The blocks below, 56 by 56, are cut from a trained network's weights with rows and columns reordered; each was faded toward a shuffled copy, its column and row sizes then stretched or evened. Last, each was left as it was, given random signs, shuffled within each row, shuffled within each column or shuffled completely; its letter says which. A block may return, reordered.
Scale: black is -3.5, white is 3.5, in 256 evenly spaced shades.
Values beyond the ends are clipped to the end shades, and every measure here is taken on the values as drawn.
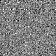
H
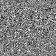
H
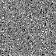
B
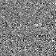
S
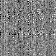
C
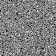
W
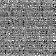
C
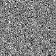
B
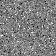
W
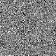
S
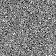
W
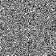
S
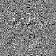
C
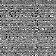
C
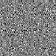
C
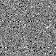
H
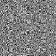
C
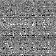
C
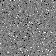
W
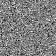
W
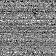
H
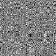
C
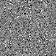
B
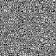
C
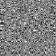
C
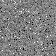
W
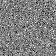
W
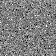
W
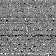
H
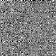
S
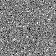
W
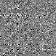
S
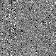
B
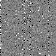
B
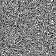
B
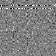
C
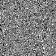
B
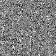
B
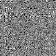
S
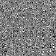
S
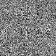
S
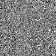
S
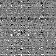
C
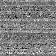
H
